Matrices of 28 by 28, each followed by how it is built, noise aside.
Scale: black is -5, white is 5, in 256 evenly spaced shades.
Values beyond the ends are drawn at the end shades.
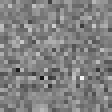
uneven rows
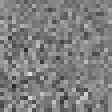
lower triangular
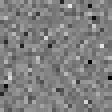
sparse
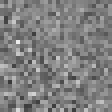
lower triangular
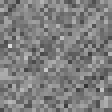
Hankel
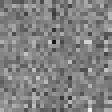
low rank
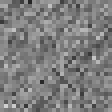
Hankel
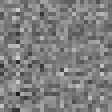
low rank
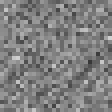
Hankel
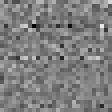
uneven rows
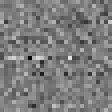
uneven rows
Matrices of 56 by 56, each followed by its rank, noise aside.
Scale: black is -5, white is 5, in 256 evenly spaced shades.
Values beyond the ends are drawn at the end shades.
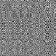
six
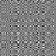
two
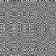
two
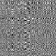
three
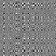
two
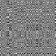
three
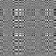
one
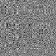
six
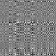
two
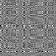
three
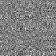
six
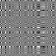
one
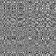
three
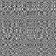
four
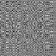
four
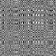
two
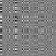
one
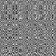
two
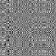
three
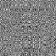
six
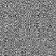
six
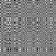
two
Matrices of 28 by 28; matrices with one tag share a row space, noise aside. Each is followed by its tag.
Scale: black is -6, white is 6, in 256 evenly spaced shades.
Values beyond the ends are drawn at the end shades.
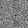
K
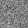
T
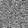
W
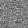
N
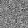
W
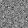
T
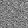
T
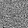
K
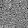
K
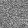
W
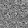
W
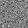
T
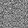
K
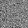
N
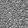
W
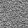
W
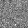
N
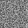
T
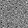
T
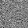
N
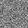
K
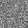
T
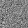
N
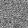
K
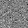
T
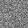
K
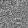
N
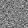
T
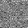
W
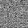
W
